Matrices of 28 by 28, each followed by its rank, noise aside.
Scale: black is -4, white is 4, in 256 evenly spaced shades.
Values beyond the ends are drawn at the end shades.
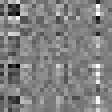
one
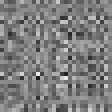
two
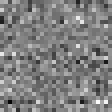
four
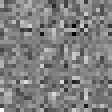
four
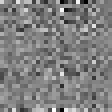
three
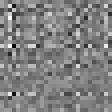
two
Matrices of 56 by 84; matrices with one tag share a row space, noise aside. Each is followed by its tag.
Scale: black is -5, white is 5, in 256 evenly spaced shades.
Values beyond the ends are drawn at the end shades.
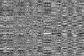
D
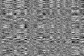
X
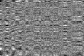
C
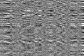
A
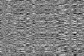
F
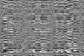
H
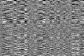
X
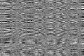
A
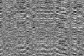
F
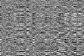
F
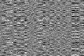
X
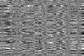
A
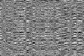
F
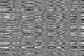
A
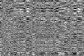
F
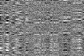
C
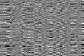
A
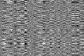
X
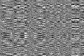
X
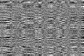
A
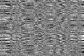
A
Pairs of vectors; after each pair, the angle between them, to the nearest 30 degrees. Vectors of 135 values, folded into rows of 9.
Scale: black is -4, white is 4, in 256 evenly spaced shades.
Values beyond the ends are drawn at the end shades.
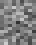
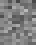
90 degrees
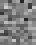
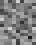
60 degrees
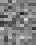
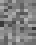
30 degrees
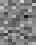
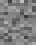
30 degrees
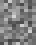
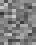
60 degrees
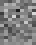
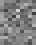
150 degrees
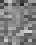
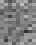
150 degrees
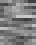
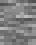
30 degrees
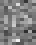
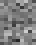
150 degrees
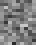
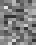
30 degrees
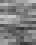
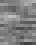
30 degrees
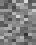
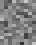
60 degrees
